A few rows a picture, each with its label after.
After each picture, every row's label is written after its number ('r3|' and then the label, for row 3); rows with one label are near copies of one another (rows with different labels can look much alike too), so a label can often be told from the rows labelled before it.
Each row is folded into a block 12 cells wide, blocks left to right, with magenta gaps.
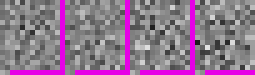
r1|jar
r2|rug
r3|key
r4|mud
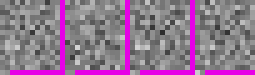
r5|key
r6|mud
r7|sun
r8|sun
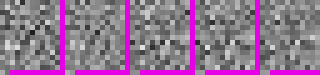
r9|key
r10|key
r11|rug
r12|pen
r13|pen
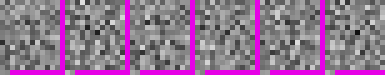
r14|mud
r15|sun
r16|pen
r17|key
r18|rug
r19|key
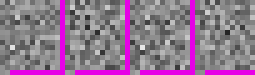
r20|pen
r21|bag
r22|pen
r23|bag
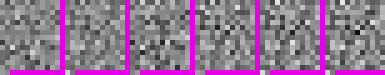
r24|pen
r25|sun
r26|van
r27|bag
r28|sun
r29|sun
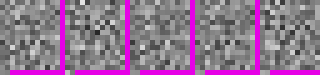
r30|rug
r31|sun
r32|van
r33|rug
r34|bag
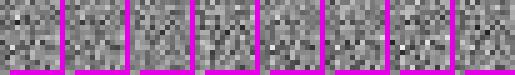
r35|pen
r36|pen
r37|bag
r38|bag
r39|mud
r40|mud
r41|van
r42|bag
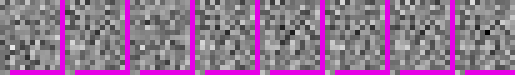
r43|mud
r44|key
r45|pen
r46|key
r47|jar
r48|key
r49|key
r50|sun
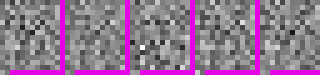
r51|jar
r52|sun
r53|mud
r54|sun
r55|key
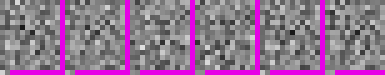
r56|sun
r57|jar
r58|rug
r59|mud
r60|sun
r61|bag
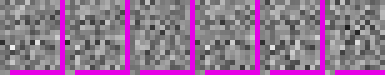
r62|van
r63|rug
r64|bag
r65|mud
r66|mud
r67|jar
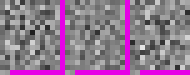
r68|bag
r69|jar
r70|rug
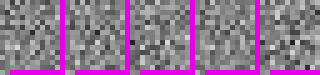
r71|key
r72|bag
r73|van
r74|sun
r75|rug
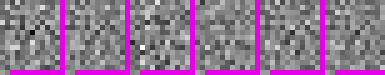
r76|jar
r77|bag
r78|van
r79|mud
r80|key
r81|key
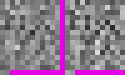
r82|bag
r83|bag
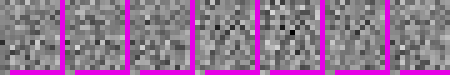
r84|van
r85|rug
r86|pen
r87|jar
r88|bag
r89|key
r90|mud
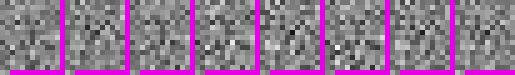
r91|pen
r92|jar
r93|rug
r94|van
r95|key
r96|mud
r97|key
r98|sun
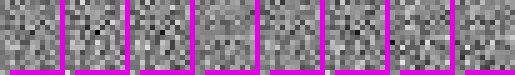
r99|key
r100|sun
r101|key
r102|rug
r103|key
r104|sun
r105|van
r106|mud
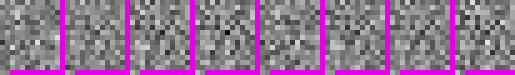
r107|van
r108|sun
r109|key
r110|jar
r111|rug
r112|key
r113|key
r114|sun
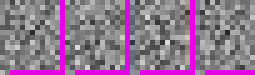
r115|sun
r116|mud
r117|rug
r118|bag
